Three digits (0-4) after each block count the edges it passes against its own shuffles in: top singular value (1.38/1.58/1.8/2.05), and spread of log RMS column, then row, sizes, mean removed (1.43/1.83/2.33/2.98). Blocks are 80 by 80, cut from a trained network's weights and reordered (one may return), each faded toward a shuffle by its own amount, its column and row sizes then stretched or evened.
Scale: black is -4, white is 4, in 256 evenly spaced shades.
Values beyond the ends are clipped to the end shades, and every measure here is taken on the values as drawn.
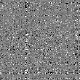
2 3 3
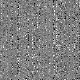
0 4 1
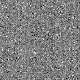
0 1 1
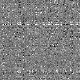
2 2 2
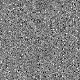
1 1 0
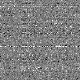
3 1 2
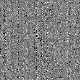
1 3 1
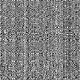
4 1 3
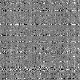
3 1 4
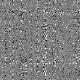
0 4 2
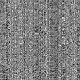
4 2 1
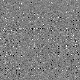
0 2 2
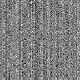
4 2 1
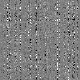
1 4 1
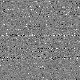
1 0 3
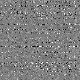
0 2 4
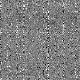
1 3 0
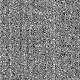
1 0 0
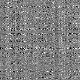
2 1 4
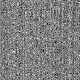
2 1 1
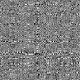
3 1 3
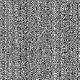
3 2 2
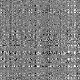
4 2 4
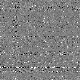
2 1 3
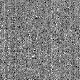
1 0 1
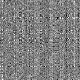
4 2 3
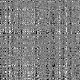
4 3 4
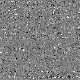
0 1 3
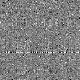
3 0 1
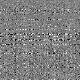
1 1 4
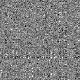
3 2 0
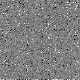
0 2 1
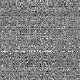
3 3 2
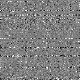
2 1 4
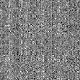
3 1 2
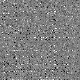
0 2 3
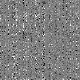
0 4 1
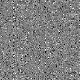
2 2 0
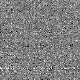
0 1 2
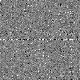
2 1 1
